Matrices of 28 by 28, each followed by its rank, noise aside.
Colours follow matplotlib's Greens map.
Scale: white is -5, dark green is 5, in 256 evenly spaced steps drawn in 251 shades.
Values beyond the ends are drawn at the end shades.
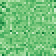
five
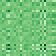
one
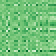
two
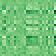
one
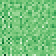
four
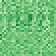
five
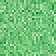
five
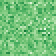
five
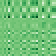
one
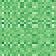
one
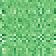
two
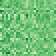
four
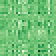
two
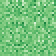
five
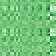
one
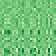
two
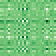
two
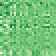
three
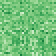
five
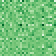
three
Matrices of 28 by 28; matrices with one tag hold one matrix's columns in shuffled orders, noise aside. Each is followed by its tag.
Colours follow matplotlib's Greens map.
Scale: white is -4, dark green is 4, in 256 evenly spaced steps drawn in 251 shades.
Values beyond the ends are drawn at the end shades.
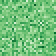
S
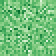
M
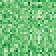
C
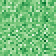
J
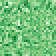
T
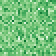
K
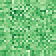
M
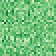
K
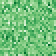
T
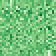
M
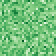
K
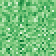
J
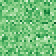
K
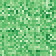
M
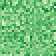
T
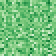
J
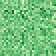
M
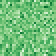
C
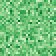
K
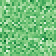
S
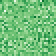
S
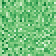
J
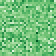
S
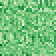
T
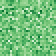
M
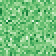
K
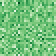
J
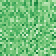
J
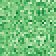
K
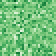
C
